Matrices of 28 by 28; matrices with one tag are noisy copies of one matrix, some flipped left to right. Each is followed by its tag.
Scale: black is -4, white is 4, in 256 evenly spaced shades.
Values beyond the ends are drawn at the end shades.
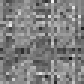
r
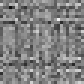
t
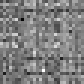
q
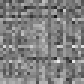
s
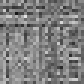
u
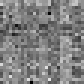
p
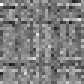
t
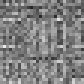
s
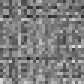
s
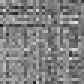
u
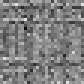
t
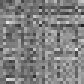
u
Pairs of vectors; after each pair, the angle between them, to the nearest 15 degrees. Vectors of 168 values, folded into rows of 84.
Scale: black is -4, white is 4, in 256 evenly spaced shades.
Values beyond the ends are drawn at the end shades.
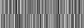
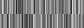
105 degrees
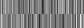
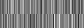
90 degrees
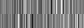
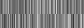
60 degrees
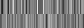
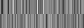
15 degrees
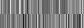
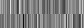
30 degrees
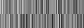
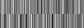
60 degrees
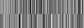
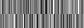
90 degrees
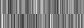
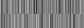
135 degrees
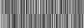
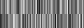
135 degrees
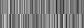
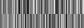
90 degrees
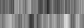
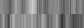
90 degrees
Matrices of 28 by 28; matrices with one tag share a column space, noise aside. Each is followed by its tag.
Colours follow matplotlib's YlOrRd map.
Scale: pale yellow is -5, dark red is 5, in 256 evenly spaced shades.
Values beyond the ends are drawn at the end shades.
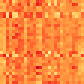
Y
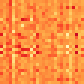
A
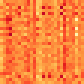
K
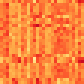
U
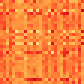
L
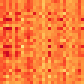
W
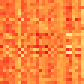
A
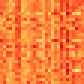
W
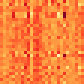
Y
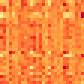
Y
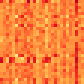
U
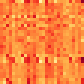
U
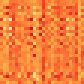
K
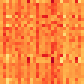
U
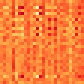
K
